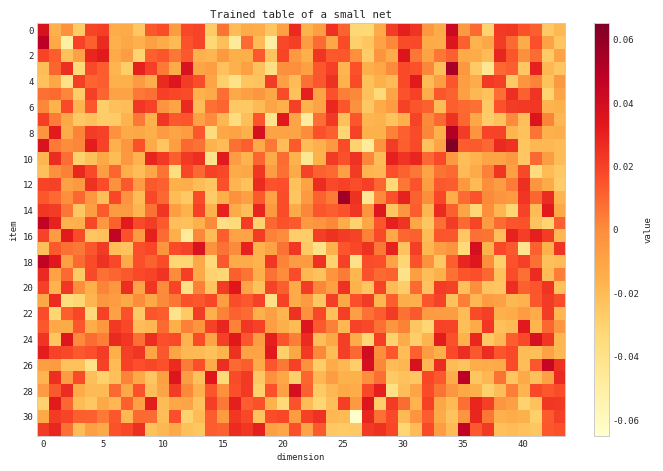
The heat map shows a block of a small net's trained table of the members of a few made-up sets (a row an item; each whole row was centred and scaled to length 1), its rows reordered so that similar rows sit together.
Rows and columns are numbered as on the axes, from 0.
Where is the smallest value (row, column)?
30, 26
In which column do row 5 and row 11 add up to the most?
22
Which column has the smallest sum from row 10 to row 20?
14
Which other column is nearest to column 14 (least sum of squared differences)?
43
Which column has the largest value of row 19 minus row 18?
12
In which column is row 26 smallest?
4
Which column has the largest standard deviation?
27
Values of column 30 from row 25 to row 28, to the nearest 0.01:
-0.02 -0.02 -0.02 -0.02
